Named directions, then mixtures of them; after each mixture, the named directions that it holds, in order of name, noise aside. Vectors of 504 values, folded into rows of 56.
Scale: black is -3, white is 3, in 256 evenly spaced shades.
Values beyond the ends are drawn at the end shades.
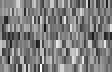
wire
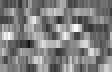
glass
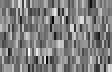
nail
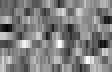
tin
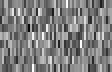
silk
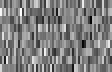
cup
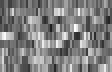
glass, silk, tin.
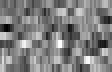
tin.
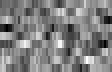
tin.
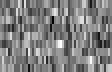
nail, tin.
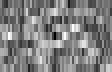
glass, nail.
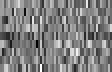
silk, wire.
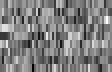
silk, tin.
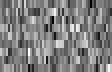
glass, nail.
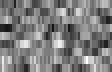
tin.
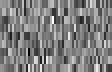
nail, wire.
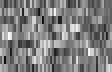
cup, glass, nail.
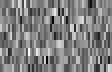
nail.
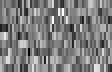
nail, tin.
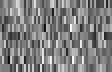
silk, wire.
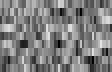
silk, tin.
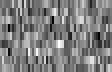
nail, tin.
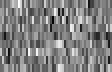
nail, wire.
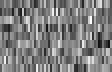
cup, silk, tin.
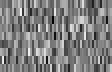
cup, nail, silk.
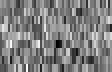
tin, wire.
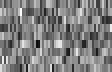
cup, tin, wire.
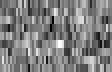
nail, tin.
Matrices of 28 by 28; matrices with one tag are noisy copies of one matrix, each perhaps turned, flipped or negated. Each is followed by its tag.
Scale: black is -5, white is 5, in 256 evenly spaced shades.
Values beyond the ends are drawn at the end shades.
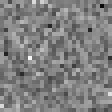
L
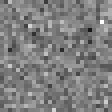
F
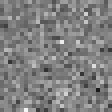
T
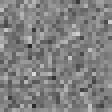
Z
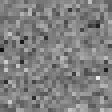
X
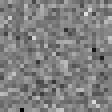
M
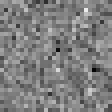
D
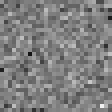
L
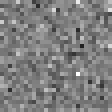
Z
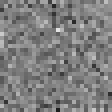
L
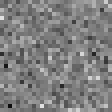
L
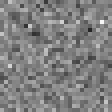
F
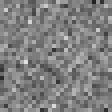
L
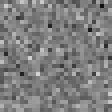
L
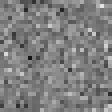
L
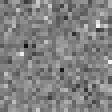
T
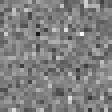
Z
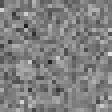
F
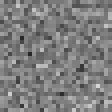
M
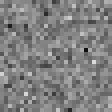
D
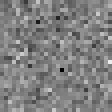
T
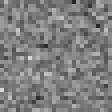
M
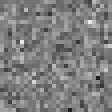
X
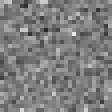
Z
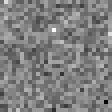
L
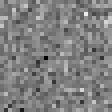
M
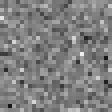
L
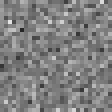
F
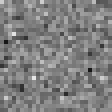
X
